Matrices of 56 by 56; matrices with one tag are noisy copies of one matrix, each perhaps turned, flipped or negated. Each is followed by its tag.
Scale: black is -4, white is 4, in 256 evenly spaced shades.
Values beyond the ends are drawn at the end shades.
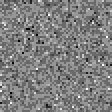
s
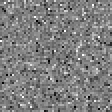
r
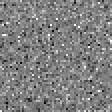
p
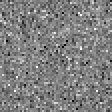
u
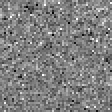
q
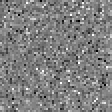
q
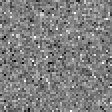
r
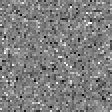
u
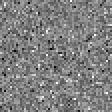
r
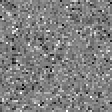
u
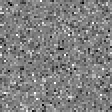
r
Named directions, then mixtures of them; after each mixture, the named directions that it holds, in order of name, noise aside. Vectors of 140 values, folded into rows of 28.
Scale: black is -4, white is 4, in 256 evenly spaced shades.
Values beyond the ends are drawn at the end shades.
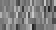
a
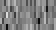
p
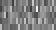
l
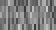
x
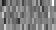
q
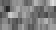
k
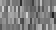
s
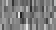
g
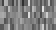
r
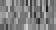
g, p, r.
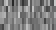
a, g, r.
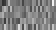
l, q, x.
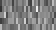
l.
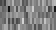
k, s, x.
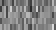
l, q, s.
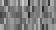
r, x.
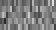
l, q, r.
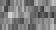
k, s.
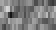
k.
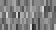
a, g, p.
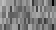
k, l, q.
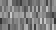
l, s, x.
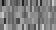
q, r, x.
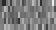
q, s.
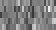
a.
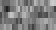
k.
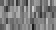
a, k, r.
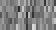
a.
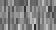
x.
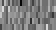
r, s.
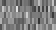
p, q, s.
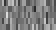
p, r, x.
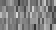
a, x.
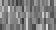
a, r, s.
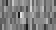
g.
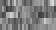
k, p.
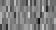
p, r.
